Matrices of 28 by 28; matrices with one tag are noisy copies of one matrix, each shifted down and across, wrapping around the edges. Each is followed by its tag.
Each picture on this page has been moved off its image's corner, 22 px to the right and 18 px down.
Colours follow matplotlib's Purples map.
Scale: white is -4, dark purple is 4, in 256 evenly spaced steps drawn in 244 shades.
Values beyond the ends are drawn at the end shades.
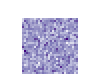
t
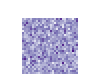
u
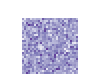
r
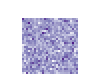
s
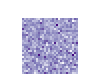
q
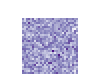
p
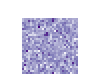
u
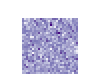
u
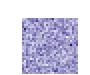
s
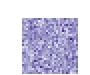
u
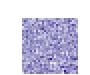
t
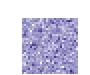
s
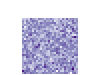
q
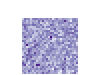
r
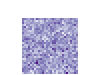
p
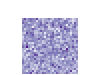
u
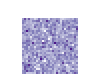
r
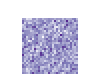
p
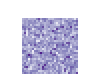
t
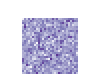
r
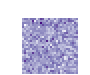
q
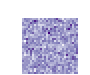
t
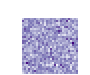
t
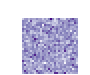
u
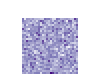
r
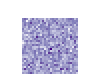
r
